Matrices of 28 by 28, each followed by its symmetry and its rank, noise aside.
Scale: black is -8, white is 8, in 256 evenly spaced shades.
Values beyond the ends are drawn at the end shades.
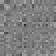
symmetric, rank four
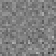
symmetric, rank four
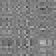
no symmetry, rank three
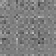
symmetric, rank three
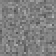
antisymmetric, rank six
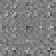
symmetric, rank four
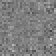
no symmetry, rank six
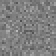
no symmetry, rank four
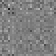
symmetric, rank three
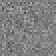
no symmetry, rank six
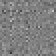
antisymmetric, rank four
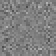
antisymmetric, rank six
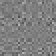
no symmetry, rank three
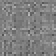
no symmetry, rank four
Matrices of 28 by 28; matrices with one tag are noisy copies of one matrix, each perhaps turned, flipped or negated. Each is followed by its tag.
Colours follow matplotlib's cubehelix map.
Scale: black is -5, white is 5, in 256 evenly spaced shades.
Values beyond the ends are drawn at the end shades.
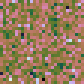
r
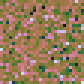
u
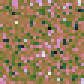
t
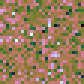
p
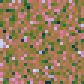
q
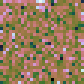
q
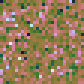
u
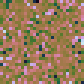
q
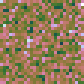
t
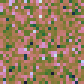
p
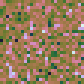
p
